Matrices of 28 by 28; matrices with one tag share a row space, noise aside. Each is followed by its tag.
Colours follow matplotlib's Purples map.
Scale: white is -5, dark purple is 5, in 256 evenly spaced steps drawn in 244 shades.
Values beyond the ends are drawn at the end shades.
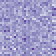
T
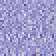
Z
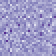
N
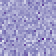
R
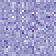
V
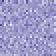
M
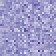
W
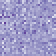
T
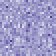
N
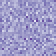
M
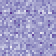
N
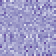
M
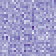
V
